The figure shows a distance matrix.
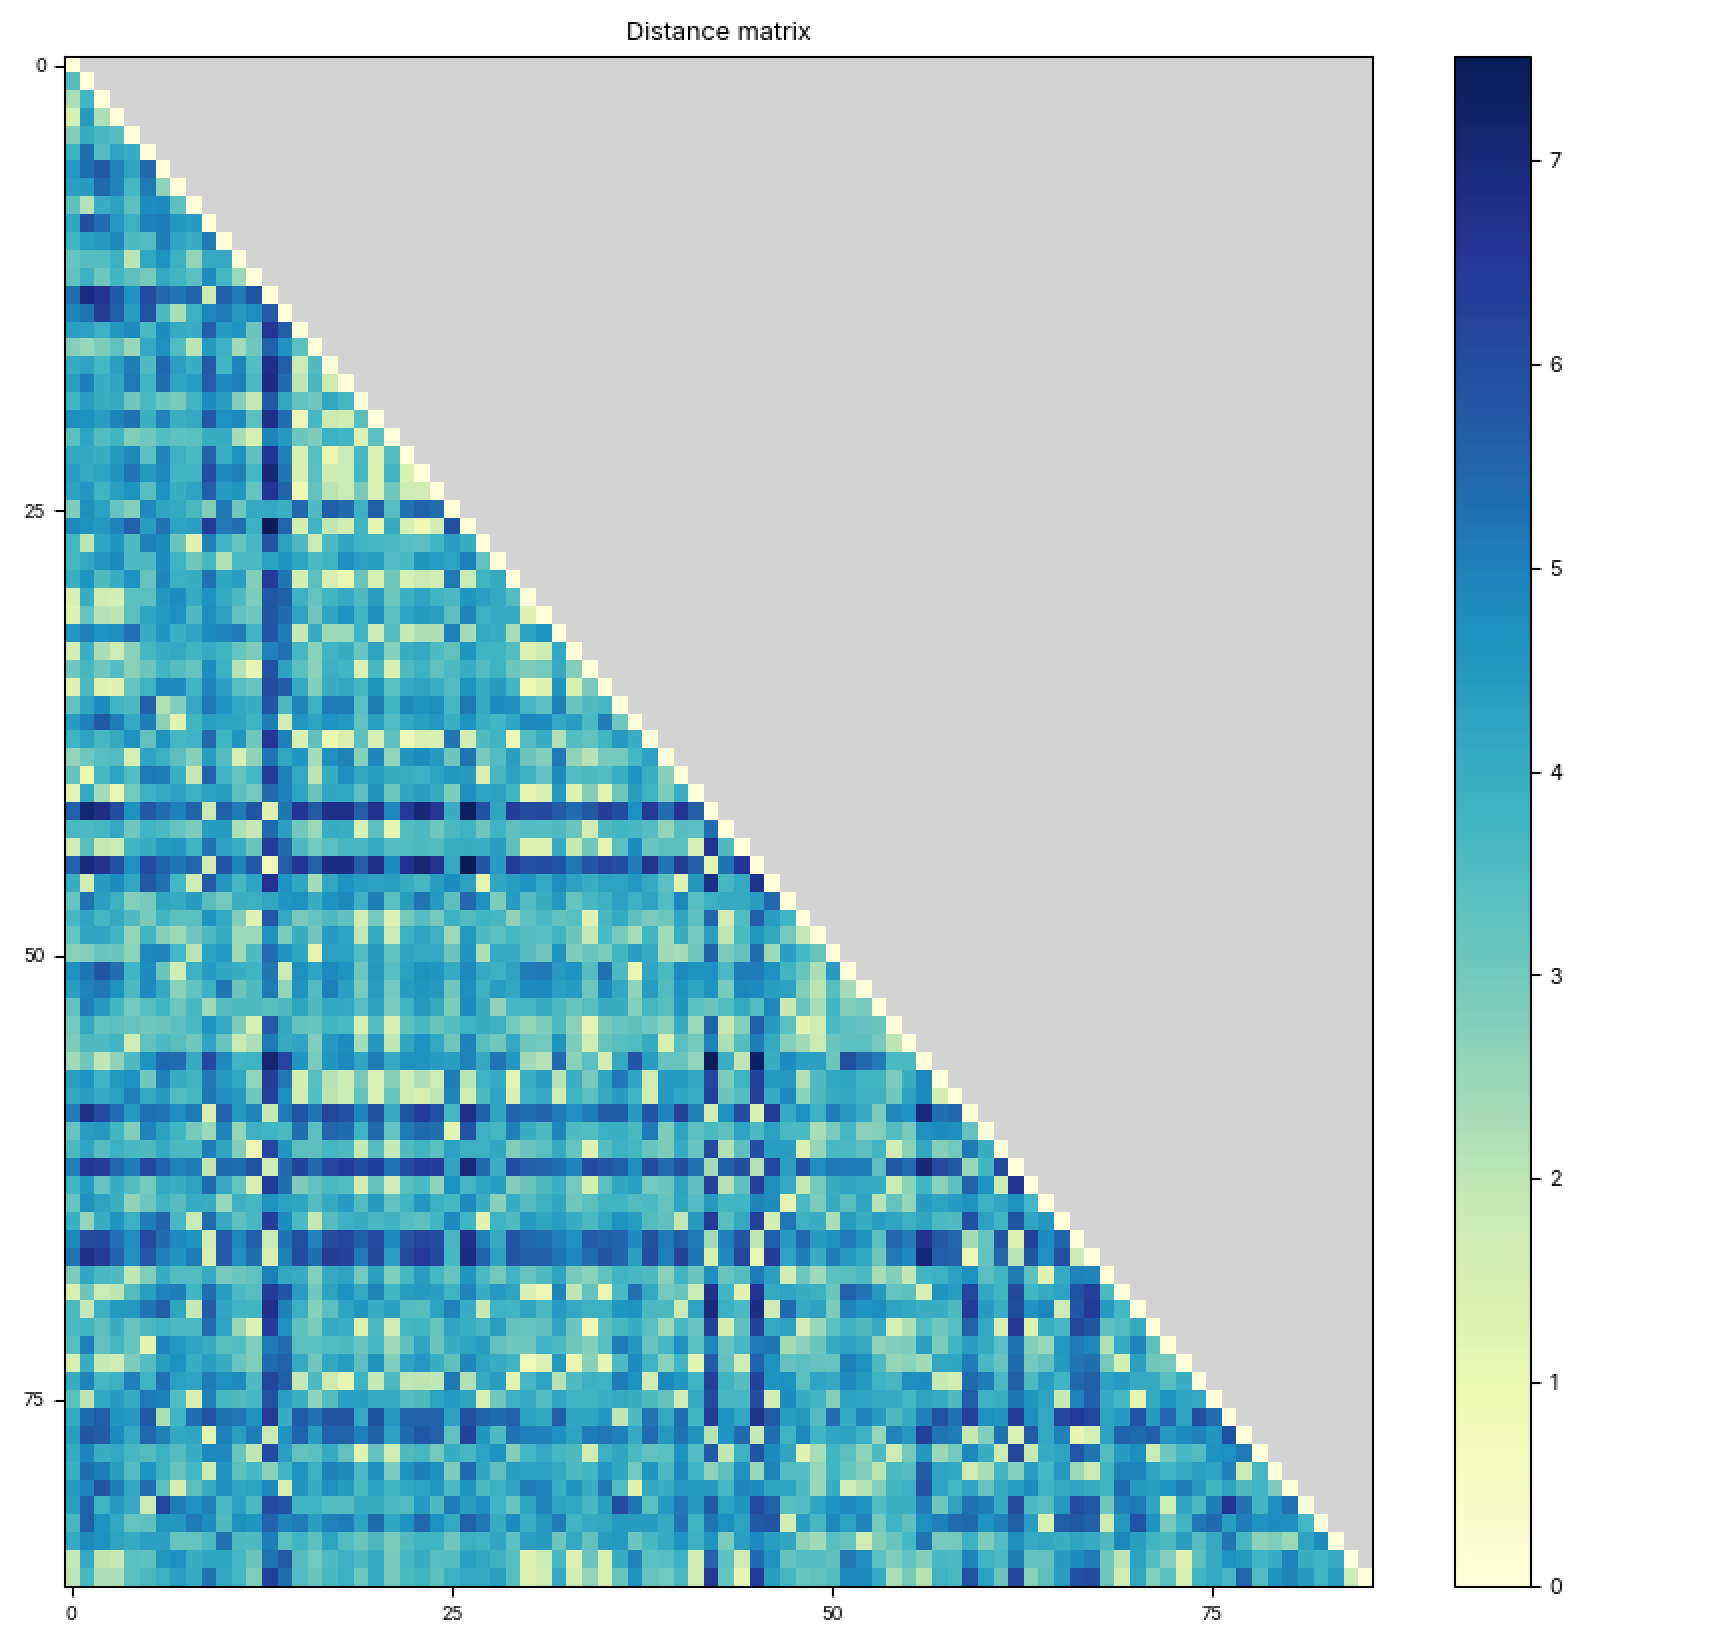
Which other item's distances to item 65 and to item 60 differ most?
25
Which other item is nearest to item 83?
52
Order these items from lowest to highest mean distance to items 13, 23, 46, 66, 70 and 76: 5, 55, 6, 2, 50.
50, 55, 6, 2, 5
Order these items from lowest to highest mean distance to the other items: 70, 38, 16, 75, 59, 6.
16, 38, 75, 70, 6, 59
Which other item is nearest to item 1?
40
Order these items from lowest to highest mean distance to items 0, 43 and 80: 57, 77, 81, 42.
57, 77, 81, 42
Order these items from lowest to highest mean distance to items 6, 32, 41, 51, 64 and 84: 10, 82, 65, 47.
47, 82, 10, 65
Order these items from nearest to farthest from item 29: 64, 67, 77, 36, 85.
85, 64, 36, 77, 67
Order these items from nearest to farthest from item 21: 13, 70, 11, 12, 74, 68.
12, 11, 68, 74, 70, 13
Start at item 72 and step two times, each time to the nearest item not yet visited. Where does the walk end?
81
